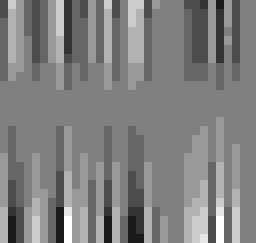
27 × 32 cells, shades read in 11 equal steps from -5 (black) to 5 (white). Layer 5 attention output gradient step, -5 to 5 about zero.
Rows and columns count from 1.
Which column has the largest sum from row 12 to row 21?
28
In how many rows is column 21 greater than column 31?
3
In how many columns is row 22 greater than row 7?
14
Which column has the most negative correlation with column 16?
21
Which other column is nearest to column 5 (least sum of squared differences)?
25
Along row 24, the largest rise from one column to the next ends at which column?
9
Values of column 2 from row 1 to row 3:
3 2 2
